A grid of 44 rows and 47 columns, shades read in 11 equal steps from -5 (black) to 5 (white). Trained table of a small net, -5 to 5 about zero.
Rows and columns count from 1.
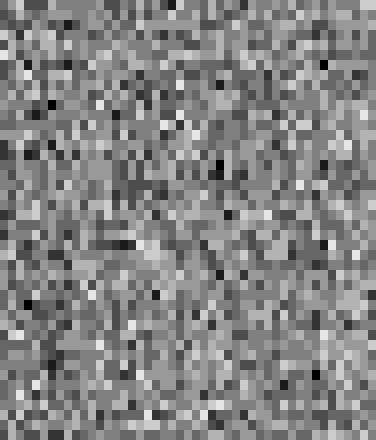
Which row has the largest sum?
41
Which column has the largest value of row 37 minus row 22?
29
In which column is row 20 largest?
26
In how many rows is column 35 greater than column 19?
16
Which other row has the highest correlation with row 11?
37
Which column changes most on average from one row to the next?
5
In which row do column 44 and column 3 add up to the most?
15
